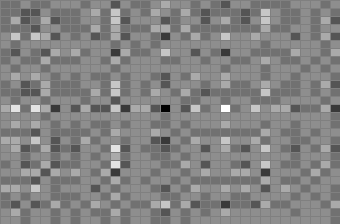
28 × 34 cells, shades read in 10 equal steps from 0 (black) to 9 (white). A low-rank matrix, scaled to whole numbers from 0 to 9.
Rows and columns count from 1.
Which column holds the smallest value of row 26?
23
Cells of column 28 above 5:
1
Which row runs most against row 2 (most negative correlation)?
22
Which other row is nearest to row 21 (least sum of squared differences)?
3
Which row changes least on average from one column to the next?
15
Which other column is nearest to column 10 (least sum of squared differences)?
19
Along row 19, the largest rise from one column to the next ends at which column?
12
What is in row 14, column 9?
6
